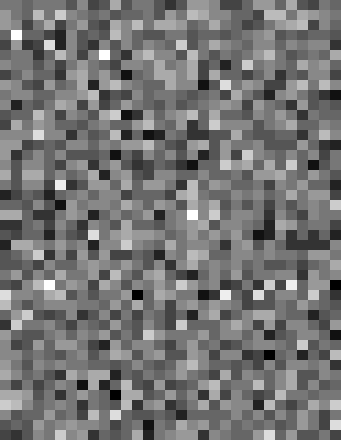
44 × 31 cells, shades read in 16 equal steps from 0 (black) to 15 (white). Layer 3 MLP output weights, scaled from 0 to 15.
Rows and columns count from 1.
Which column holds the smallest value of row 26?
15
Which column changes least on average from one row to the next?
22
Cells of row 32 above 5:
19
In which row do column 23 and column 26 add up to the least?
8
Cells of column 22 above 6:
26
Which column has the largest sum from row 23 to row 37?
18
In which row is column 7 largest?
38
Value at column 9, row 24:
13
